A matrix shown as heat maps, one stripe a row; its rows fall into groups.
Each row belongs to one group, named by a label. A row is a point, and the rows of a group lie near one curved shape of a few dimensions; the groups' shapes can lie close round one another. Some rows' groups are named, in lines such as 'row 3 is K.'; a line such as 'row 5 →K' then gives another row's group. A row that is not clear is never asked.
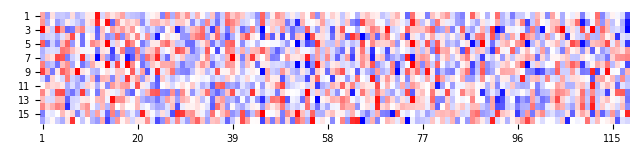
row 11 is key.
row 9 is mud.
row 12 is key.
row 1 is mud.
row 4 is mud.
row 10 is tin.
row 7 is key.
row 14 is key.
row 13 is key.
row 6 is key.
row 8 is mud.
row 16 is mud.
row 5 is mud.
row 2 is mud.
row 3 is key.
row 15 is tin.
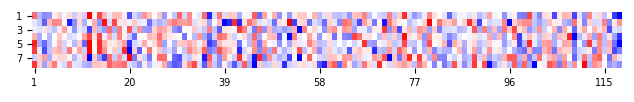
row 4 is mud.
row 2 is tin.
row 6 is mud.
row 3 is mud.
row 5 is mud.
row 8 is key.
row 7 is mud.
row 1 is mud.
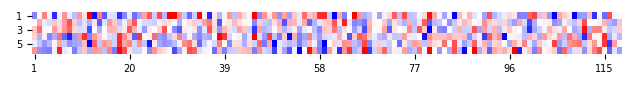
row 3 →mud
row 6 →mud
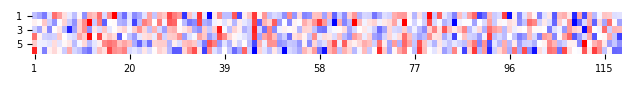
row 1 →key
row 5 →key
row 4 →mud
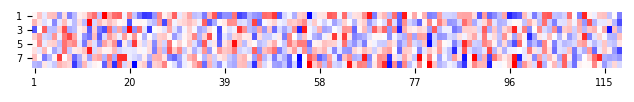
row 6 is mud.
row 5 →mud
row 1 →key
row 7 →mud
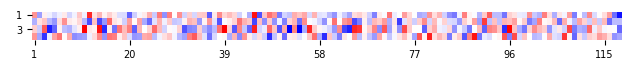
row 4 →key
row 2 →mud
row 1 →mud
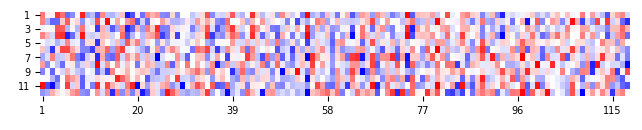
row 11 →mud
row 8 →mud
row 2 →mud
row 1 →key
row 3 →key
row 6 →key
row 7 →mud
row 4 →key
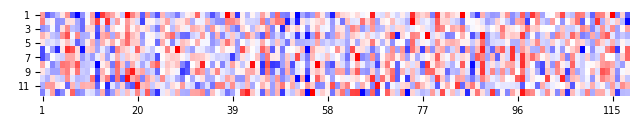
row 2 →mud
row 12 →mud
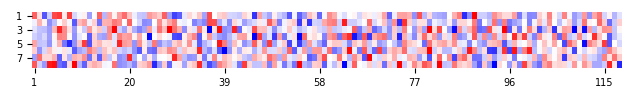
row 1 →mud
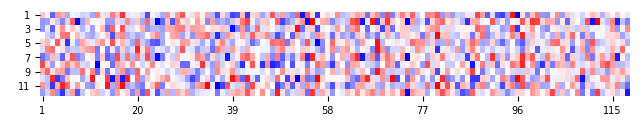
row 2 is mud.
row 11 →key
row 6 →key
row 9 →key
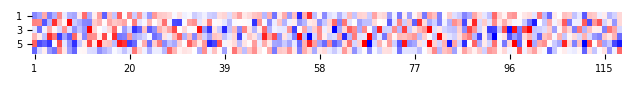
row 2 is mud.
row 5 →mud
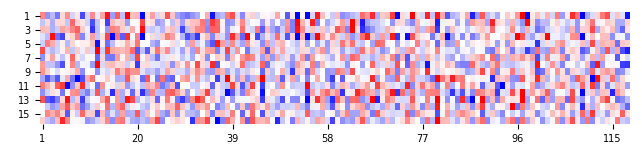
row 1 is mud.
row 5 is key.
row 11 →key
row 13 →mud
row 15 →key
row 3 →mud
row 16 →key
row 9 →key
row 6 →mud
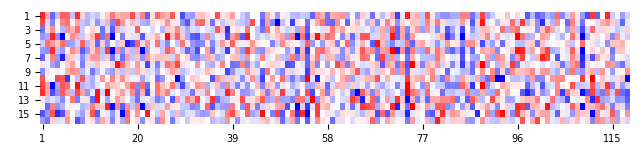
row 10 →key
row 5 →key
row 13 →mud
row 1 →mud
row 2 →key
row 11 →mud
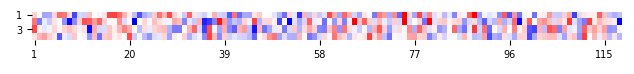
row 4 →key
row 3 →key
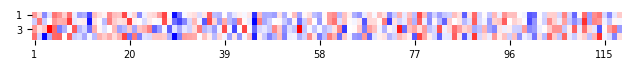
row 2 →mud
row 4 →mud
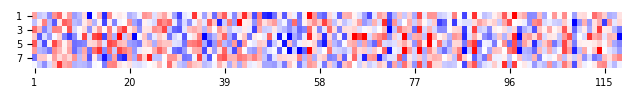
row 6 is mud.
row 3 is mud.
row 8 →key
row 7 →key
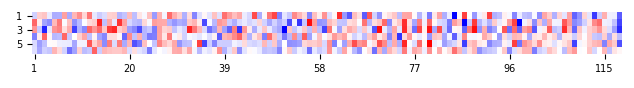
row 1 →mud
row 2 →mud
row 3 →key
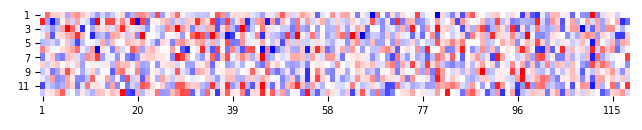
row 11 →tin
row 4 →mud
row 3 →key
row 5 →tin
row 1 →mud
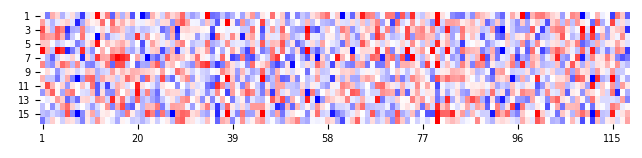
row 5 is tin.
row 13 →key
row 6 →key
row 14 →key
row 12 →mud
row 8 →key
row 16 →tin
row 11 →key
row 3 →key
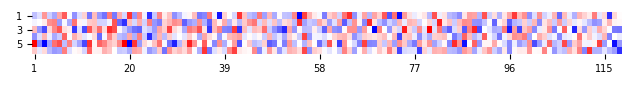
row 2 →key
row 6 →mud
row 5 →mud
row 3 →key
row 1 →mud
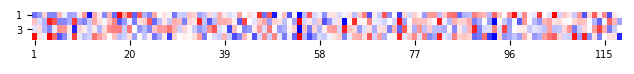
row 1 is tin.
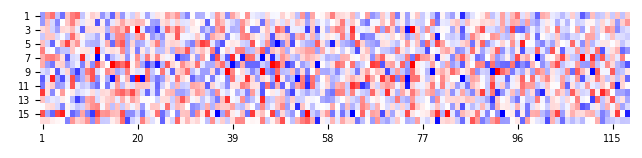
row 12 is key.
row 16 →mud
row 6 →mud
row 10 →mud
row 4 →mud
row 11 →mud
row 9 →tin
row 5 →key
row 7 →key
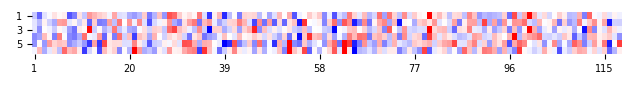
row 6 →mud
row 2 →mud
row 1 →tin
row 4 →tin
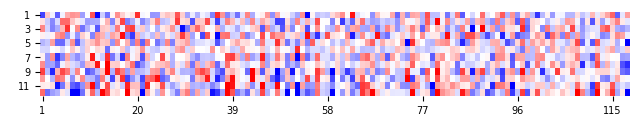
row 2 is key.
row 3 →mud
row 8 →mud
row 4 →key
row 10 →key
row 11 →tin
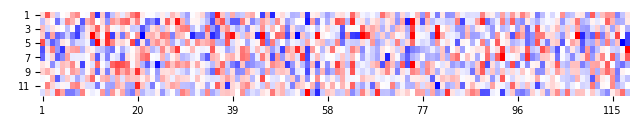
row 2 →key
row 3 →tin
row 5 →mud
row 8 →key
